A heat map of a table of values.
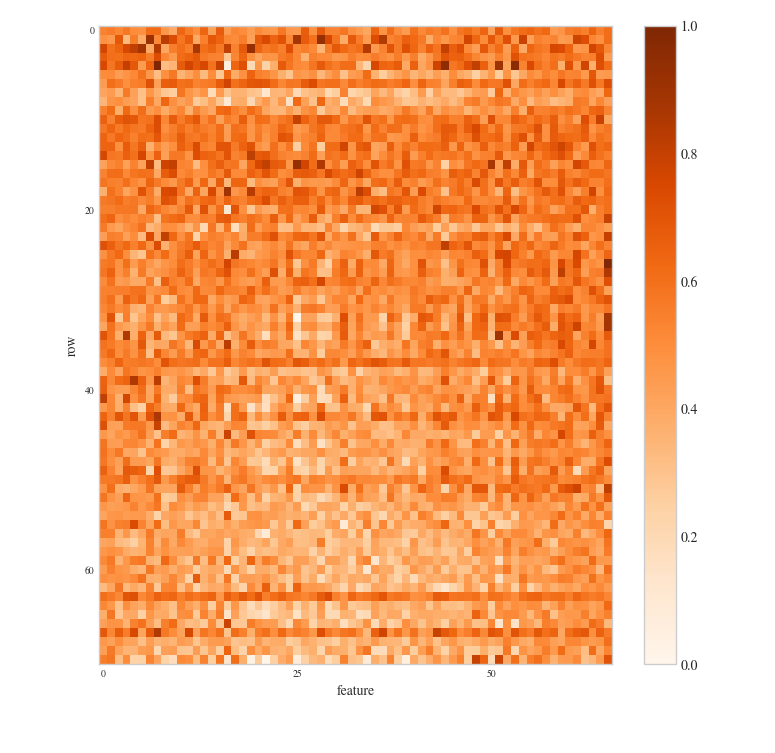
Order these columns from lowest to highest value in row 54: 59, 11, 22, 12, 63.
11, 12, 22, 63, 59
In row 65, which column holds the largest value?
48
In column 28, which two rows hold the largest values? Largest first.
1, 15
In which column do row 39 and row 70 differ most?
4
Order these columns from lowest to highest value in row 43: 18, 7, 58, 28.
58, 18, 28, 7
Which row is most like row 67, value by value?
43
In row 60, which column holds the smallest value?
34
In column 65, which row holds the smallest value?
55
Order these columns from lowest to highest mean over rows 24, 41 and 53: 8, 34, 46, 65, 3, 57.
8, 34, 57, 65, 46, 3
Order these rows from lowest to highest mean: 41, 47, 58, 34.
58, 47, 41, 34
